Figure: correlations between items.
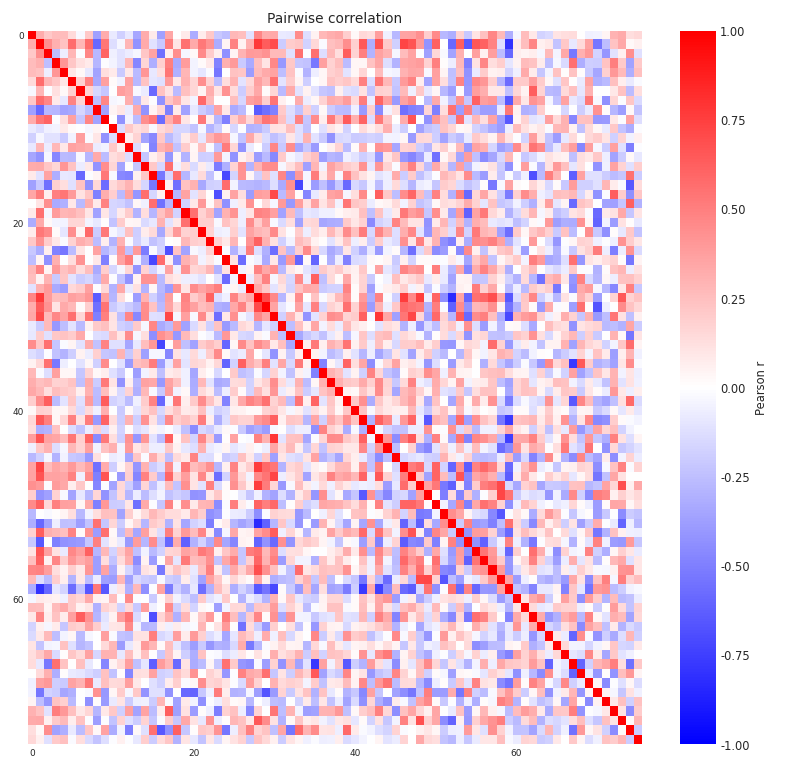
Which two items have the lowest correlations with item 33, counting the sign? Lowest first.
16, 24
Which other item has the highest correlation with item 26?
35
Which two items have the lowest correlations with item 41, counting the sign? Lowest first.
59, 49
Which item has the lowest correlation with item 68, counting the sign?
67
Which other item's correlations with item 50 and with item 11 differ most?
47
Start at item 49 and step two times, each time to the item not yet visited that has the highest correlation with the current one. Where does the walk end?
48
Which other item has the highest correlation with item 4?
17
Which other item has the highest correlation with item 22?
28
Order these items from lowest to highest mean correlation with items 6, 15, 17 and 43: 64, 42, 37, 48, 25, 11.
11, 42, 64, 48, 25, 37
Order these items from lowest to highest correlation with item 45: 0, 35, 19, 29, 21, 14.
0, 21, 14, 19, 29, 35
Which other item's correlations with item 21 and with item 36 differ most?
49
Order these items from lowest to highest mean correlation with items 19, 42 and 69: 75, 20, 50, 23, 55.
23, 75, 20, 50, 55
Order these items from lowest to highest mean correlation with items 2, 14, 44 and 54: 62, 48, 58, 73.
58, 48, 73, 62
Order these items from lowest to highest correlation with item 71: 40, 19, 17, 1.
1, 40, 17, 19
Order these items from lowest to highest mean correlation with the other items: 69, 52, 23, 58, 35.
52, 23, 58, 35, 69
